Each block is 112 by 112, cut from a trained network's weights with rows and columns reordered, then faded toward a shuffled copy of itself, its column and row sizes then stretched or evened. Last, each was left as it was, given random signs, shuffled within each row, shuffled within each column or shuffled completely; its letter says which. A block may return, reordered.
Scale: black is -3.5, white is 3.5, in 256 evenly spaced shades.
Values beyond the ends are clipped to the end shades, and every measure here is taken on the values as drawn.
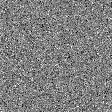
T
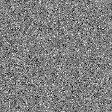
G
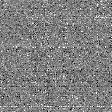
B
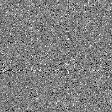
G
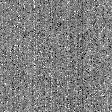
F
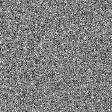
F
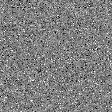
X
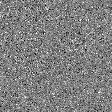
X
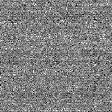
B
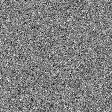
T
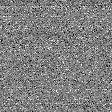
X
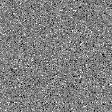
G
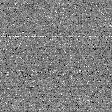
X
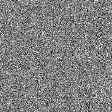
G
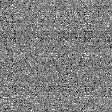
B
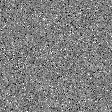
T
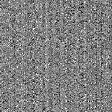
B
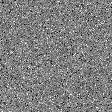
T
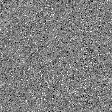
F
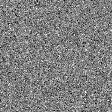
F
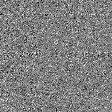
G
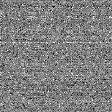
B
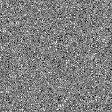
B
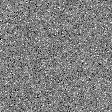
T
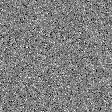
T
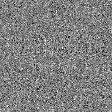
B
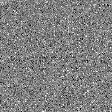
G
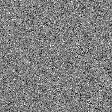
F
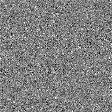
G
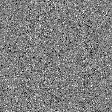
F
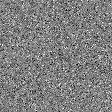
T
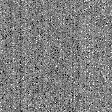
F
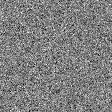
T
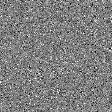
G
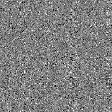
B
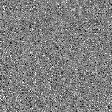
B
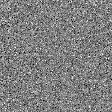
F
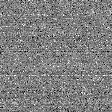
X
